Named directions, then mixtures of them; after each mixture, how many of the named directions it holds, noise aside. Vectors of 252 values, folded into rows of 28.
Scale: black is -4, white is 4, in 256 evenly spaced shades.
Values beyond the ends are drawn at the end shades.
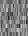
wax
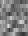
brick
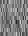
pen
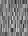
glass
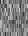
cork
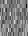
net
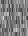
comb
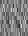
two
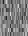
three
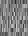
one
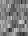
one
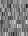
three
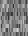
three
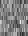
three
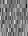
one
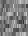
two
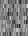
three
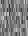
one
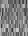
four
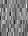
one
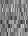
four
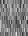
two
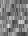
one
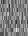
three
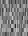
three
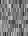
two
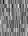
three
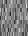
one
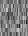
one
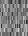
four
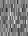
two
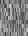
one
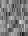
two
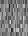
four
